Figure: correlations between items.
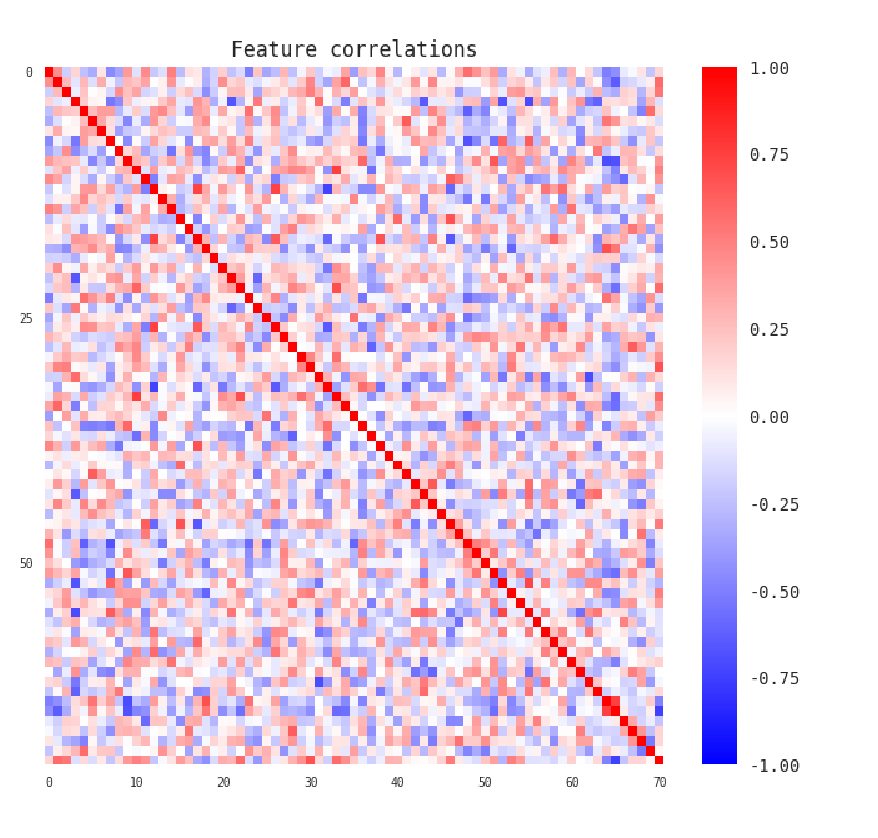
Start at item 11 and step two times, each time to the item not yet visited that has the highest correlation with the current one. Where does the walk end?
15
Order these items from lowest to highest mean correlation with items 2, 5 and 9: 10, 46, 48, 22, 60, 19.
19, 48, 60, 46, 22, 10
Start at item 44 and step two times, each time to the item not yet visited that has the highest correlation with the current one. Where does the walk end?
55
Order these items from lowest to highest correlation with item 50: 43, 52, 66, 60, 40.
66, 60, 40, 52, 43
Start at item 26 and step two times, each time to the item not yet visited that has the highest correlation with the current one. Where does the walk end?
17
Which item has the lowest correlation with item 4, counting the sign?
48
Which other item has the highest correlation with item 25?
35
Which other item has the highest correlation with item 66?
56
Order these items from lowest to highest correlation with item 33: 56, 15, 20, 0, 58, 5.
5, 0, 56, 58, 15, 20
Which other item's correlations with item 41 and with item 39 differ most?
60
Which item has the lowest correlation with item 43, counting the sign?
3
